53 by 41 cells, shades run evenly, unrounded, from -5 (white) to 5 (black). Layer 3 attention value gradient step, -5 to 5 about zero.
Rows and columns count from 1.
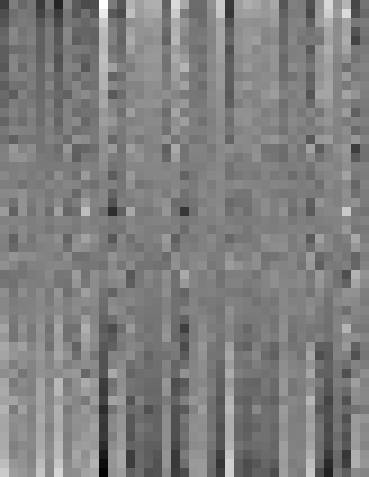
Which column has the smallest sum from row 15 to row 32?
39
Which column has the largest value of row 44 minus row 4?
12
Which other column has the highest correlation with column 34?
40
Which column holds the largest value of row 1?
7
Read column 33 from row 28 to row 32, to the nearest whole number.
0 0 0 0 0
